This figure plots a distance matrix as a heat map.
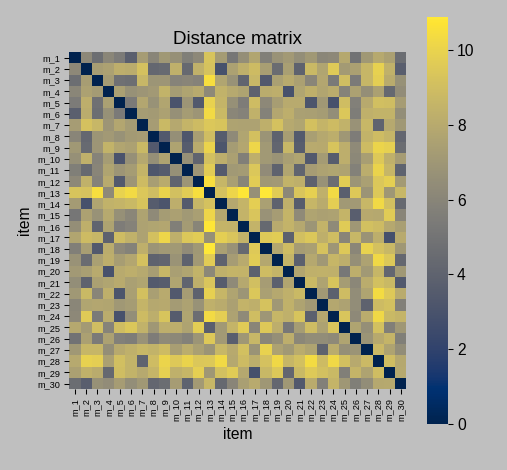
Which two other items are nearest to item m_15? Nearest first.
m_26, m_1
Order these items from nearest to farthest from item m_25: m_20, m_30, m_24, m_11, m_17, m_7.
m_20, m_17, m_30, m_11, m_7, m_24
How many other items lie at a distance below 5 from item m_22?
4
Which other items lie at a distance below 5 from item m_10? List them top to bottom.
m_5, m_12, m_22, m_24
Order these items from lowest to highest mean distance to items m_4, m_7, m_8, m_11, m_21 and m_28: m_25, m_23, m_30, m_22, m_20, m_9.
m_30, m_9, m_20, m_25, m_23, m_22
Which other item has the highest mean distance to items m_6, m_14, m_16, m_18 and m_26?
m_13
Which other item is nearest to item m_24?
m_5
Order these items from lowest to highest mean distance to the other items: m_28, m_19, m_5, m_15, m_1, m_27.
m_1, m_5, m_19, m_15, m_27, m_28
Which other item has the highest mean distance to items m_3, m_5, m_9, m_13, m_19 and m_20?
m_28
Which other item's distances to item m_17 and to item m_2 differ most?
m_14
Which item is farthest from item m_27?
m_18
